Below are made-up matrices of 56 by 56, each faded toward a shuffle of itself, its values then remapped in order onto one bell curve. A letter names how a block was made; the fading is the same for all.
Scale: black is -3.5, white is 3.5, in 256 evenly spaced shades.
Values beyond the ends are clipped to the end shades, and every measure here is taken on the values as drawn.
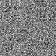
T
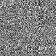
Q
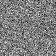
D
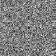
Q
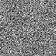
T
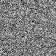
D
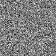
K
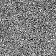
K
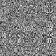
Q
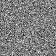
D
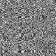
Q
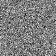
K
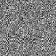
Q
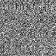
Q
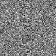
T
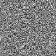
Q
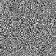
Q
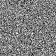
D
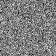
D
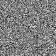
K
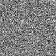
T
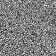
K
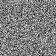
D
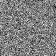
D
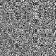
Q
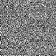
Q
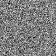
K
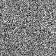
K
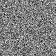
D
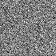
K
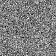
K
